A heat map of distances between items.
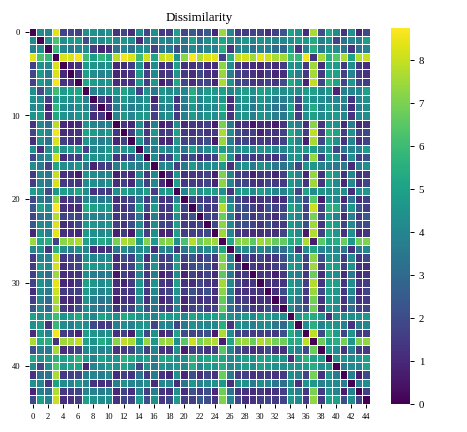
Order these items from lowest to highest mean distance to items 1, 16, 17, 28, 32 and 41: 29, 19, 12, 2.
29, 12, 2, 19
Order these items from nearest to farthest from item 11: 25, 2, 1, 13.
13, 2, 1, 25
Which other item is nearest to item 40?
7
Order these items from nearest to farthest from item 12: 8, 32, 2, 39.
32, 2, 8, 39
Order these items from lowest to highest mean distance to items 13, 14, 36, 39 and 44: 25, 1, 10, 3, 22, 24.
24, 22, 1, 10, 25, 3
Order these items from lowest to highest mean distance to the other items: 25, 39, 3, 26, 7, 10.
26, 10, 7, 39, 25, 3
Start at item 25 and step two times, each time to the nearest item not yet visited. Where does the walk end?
3
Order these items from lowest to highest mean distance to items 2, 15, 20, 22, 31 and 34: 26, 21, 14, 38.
38, 21, 26, 14
